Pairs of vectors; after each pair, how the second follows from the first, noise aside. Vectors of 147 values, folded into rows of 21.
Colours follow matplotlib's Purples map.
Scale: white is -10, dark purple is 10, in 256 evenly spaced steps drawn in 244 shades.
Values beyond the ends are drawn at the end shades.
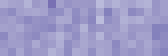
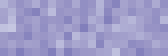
reversed, negated.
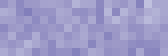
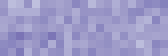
reversed, negated.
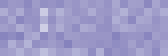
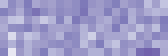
wrapped around, scaled up.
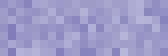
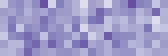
reversed, negated, scaled up.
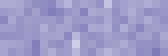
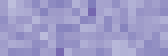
reversed, negated.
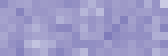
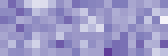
wrapped around, scaled up.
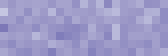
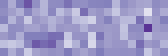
wrapped around, scaled up.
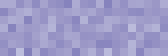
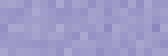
reversed, shrunk.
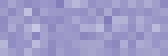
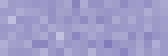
wrapped around, negated, partly zeroed.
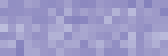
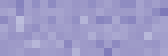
wrapped around, negated, partly zeroed.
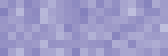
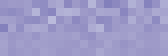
reversed, negated, partly zeroed.
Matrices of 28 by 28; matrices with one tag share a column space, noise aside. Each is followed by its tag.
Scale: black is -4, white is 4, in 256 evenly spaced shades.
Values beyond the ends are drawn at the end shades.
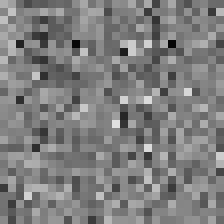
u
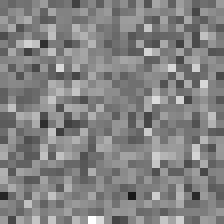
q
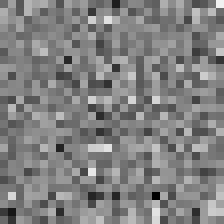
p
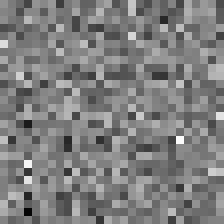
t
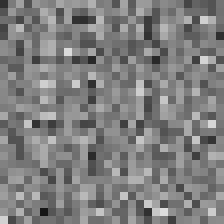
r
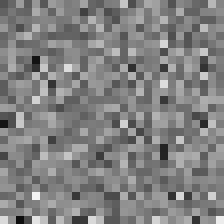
q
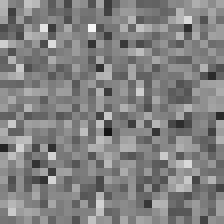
t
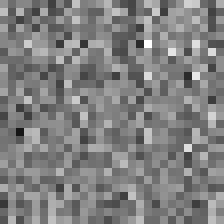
u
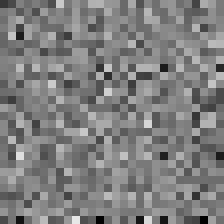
q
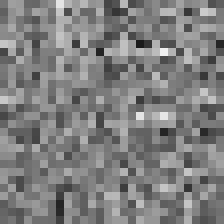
u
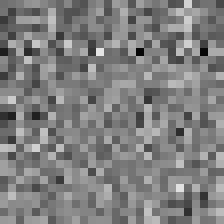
u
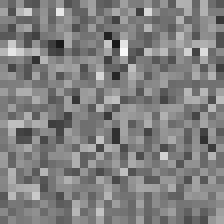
u
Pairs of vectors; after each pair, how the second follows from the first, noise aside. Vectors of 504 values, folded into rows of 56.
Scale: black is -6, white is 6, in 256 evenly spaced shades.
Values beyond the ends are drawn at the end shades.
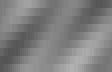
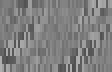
sign-scrambled.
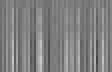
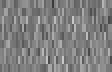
shuffled.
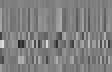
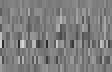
sign-scrambled.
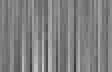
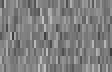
shuffled.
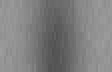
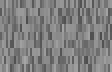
shuffled.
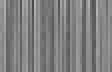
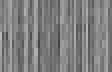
wrapped around, negated.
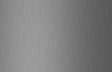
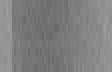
wrapped around, negated, shrunk.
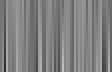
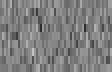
shuffled.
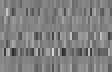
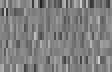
wrapped around.
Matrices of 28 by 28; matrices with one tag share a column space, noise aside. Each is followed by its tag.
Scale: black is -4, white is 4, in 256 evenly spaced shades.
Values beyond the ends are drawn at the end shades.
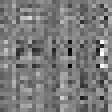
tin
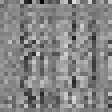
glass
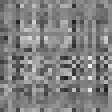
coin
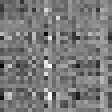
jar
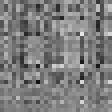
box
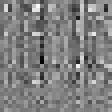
box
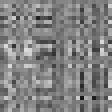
tin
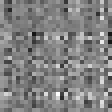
jar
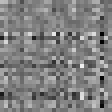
jar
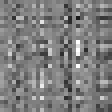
tin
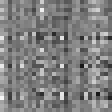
jar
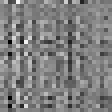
glass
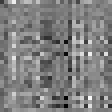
glass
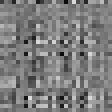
glass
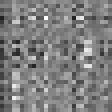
tin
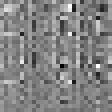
box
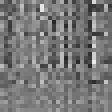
box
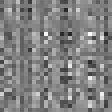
jar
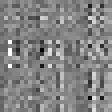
tin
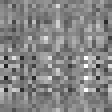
coin
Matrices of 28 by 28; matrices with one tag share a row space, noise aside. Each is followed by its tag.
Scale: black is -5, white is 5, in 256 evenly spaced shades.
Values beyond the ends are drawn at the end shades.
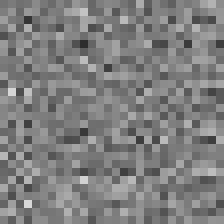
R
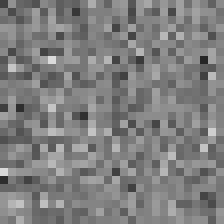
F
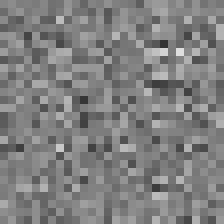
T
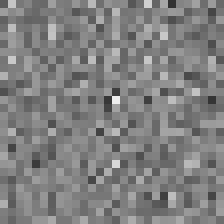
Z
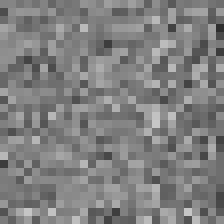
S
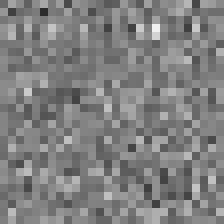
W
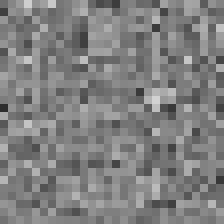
S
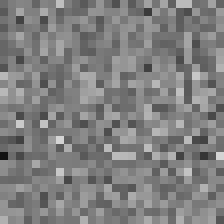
T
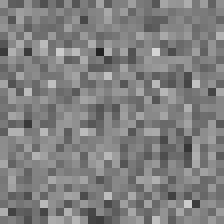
W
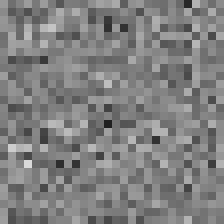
W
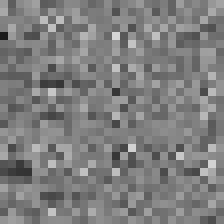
F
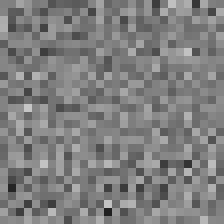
W
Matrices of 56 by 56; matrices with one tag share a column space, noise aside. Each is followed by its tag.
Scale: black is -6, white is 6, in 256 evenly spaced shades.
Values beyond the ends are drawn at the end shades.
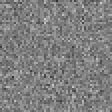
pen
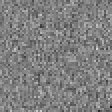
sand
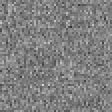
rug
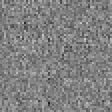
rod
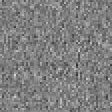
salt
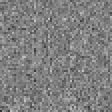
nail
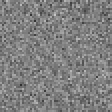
pen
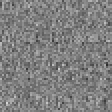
salt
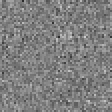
rod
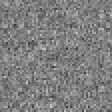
sand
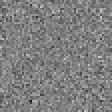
pen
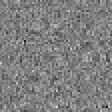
sand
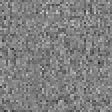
rug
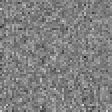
nail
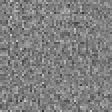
rug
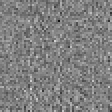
nail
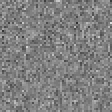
rod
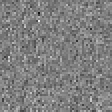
nail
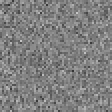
rug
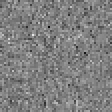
rod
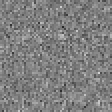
rod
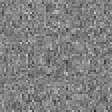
rug
